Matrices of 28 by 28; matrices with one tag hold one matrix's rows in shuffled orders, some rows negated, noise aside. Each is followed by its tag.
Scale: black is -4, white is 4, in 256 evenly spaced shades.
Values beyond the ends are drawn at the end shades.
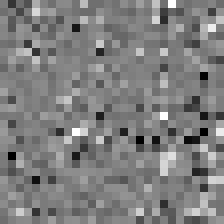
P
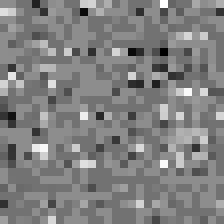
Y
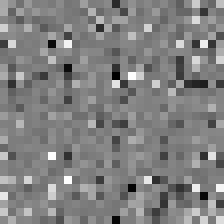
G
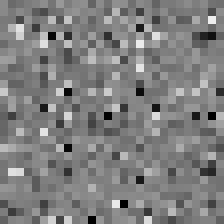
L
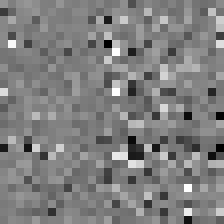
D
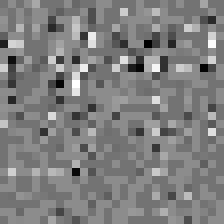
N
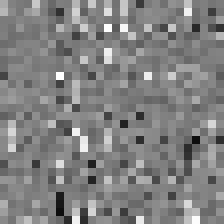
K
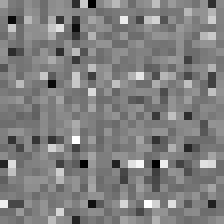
N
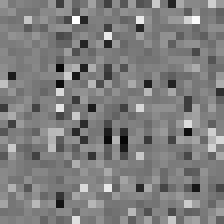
K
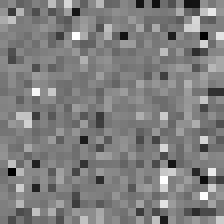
P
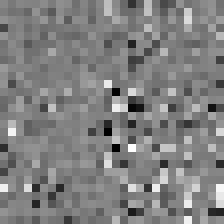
D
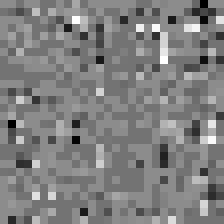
P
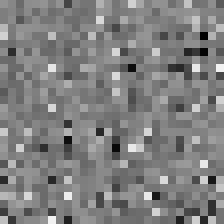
G
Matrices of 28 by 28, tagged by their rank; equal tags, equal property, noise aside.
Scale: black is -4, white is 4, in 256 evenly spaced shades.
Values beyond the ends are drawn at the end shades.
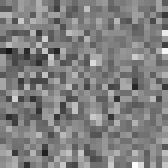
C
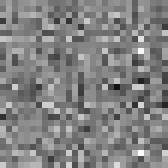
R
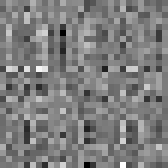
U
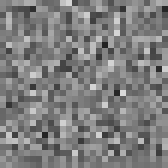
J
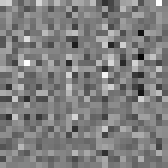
R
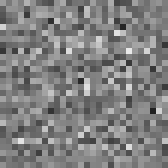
C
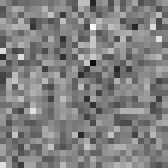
C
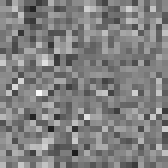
C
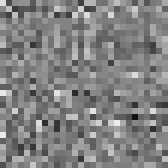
C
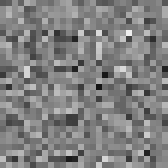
R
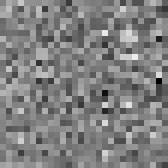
C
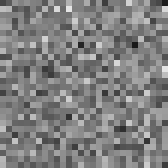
J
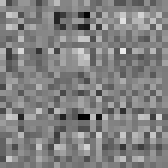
U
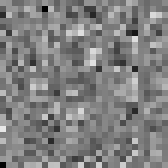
C
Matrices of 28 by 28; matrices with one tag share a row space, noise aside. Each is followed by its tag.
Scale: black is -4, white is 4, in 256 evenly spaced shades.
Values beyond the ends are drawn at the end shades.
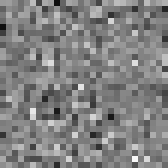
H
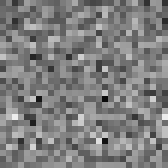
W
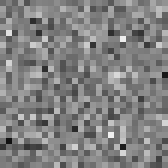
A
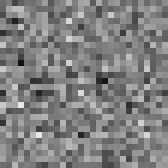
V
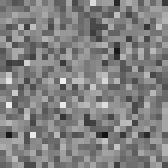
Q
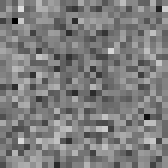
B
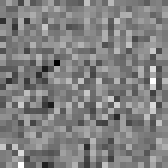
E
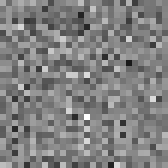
E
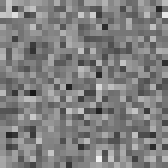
W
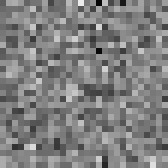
W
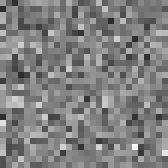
V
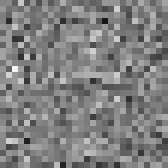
Q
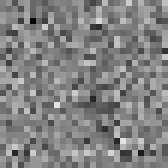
Q
